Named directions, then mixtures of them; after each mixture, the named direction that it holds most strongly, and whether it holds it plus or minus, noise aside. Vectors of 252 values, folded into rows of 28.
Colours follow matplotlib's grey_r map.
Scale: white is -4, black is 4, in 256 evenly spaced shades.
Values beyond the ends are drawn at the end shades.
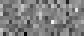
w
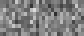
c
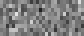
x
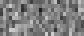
x, plus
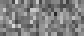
c, plus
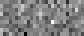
w, plus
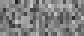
c, minus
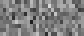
c, minus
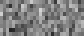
x, minus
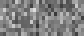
c, plus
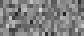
x, minus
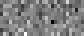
w, minus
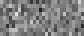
x, plus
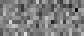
w, minus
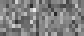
c, plus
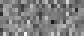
w, minus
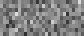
x, plus
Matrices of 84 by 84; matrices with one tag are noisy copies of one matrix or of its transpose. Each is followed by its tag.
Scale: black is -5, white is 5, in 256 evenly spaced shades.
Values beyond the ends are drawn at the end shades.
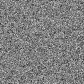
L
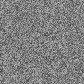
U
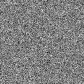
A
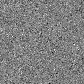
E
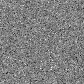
L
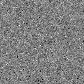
L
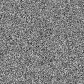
U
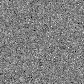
A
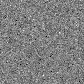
L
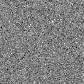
L
